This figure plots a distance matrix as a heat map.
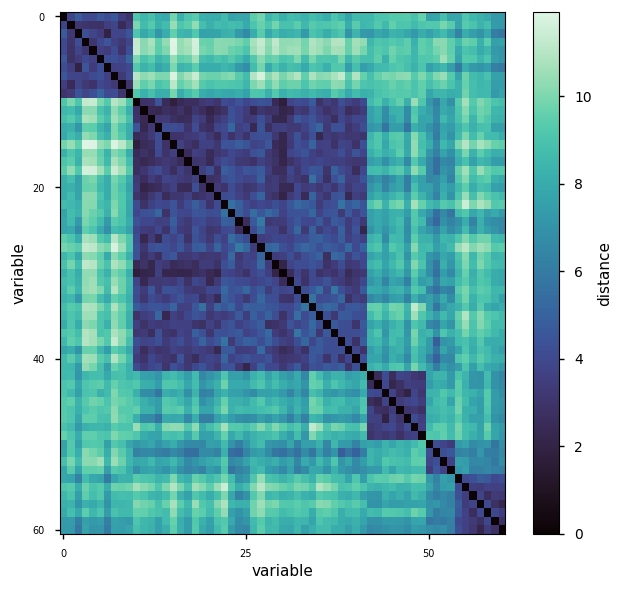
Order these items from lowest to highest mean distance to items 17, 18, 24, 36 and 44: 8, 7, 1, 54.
54, 1, 8, 7
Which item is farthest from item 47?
7
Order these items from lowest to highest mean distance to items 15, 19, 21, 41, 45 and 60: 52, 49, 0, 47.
47, 49, 52, 0
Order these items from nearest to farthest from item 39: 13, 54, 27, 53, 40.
13, 40, 27, 53, 54
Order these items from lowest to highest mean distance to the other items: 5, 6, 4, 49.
6, 49, 5, 4
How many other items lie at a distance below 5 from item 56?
6
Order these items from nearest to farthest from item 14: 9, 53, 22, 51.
22, 51, 53, 9
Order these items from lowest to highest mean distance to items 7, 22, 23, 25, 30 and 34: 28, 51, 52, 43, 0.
28, 51, 0, 52, 43
